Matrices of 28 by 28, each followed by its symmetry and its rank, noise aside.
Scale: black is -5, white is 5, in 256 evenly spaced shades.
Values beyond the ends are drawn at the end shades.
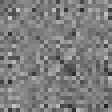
symmetric, rank five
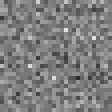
no symmetry, rank five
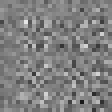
no symmetry, rank five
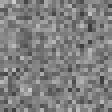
no symmetry, rank five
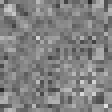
symmetric, rank five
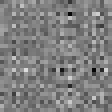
no symmetry, rank three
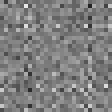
no symmetry, rank four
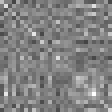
symmetric, rank four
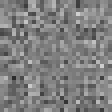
antisymmetric, rank four
